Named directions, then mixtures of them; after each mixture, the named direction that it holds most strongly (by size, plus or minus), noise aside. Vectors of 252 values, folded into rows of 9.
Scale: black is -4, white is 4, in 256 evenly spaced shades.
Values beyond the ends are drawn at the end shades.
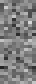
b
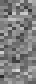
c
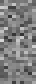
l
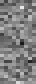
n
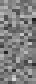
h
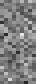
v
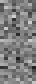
b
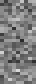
c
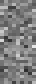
l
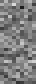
n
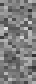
v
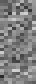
c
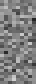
h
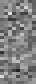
c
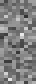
v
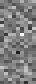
v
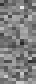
n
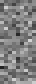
b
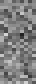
v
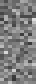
h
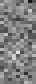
v
